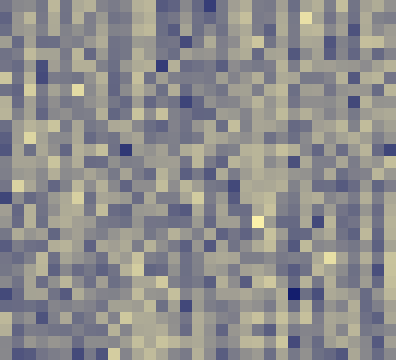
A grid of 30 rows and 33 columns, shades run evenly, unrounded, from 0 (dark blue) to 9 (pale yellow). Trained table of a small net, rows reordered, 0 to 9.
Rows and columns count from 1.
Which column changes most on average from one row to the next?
16
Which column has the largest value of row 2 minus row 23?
26
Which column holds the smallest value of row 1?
18
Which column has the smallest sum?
25
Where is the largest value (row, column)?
19, 22
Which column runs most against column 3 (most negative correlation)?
10
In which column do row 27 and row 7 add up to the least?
4
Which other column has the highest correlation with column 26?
13
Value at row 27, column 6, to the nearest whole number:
6
